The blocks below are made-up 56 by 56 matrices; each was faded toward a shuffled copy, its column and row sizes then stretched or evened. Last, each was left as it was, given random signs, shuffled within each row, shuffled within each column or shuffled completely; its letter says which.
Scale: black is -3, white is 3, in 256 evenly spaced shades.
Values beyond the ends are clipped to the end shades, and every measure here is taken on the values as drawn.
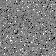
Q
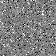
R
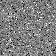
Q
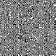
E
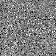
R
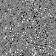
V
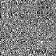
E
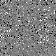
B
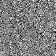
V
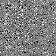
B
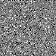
B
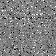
R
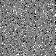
V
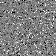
R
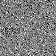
R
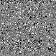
B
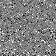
R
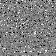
R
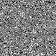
R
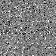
R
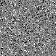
V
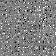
B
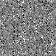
V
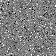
Q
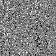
V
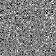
B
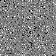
B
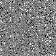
V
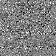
R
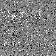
B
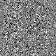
V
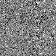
V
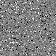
Q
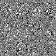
B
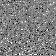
R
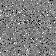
R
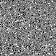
R
